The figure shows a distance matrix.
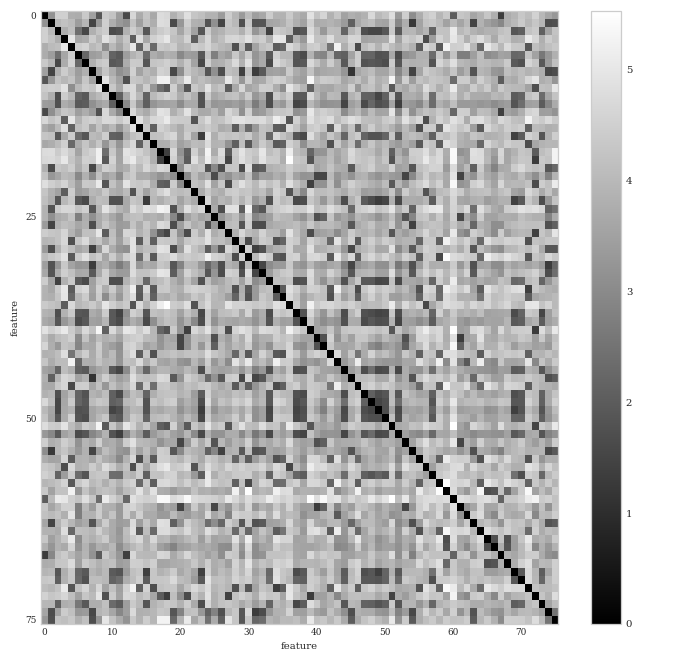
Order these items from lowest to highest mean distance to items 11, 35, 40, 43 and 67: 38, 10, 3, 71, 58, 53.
38, 53, 10, 71, 58, 3
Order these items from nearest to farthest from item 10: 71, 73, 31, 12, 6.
6, 73, 31, 12, 71
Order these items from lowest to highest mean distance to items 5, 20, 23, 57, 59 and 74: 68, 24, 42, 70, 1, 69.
69, 70, 1, 68, 24, 42
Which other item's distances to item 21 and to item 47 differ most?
39
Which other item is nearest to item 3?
56
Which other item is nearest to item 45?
7
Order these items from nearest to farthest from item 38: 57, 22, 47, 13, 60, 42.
47, 57, 22, 42, 13, 60
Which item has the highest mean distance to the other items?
60
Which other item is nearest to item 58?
30
